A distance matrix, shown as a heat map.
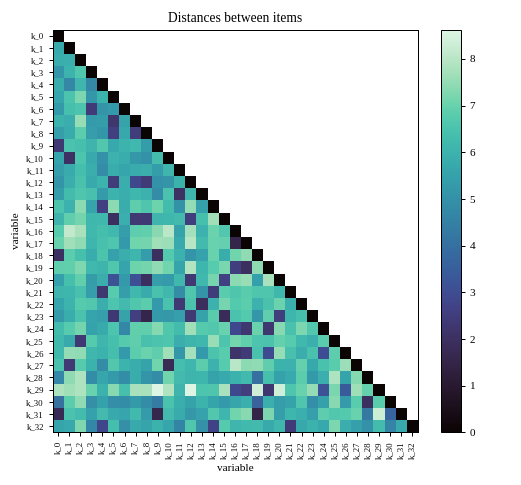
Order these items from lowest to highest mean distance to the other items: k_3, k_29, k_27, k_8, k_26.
k_8, k_3, k_26, k_27, k_29
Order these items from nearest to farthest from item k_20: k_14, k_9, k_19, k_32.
k_9, k_32, k_14, k_19
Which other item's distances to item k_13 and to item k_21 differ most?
k_22
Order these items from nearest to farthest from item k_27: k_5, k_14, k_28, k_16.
k_14, k_5, k_28, k_16
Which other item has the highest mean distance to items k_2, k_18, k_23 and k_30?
k_29
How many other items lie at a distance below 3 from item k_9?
3
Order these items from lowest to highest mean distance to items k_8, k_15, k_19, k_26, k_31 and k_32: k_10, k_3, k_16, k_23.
k_23, k_16, k_3, k_10
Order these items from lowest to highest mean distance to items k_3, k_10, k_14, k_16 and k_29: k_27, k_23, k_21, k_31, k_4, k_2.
k_4, k_21, k_27, k_23, k_31, k_2
